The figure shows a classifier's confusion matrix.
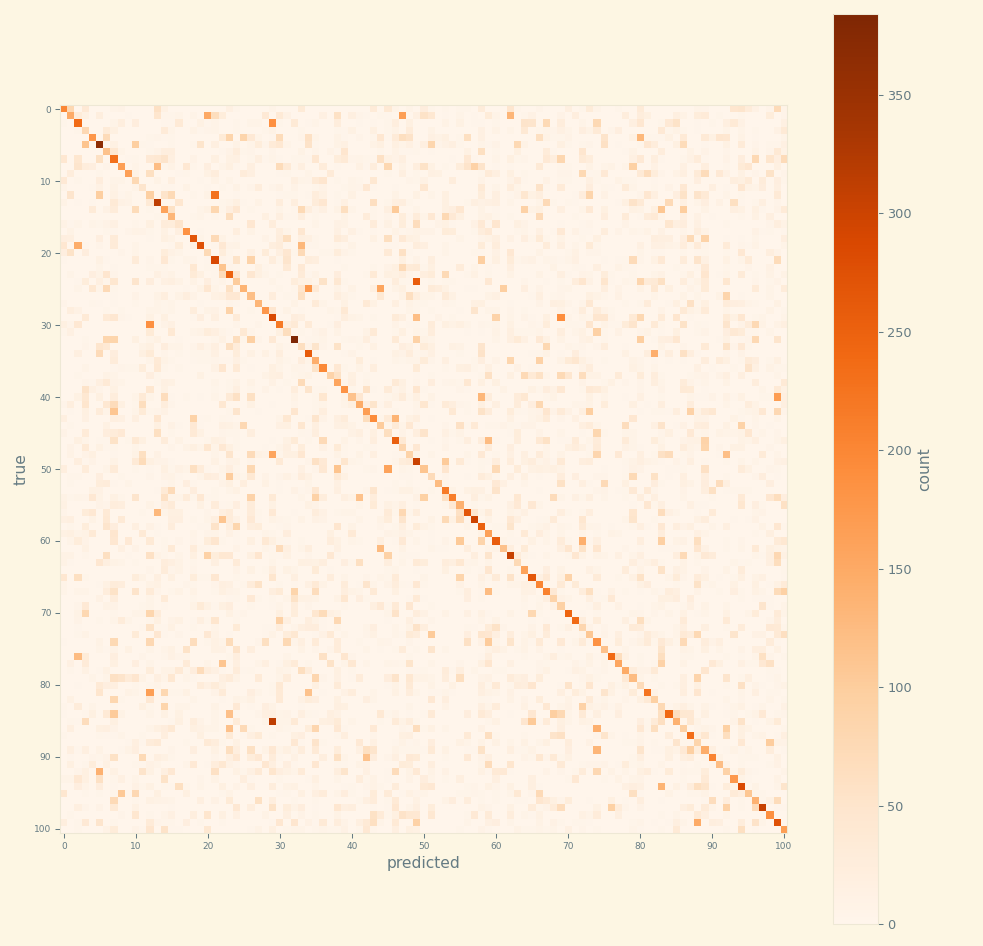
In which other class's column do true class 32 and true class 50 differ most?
45
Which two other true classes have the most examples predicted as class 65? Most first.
85, 70
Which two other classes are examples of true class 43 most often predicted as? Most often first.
46, 18
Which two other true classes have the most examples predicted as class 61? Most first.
25, 92
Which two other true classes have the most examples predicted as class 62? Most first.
1, 35
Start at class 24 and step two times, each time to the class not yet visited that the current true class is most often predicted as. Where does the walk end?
53
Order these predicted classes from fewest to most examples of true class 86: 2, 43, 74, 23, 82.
2, 43, 82, 23, 74
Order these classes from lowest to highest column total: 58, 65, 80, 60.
65, 60, 80, 58
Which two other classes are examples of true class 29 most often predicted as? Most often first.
69, 49
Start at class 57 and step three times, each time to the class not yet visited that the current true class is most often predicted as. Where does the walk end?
89
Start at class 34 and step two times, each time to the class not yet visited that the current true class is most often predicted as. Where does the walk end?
7
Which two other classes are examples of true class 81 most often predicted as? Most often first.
12, 34
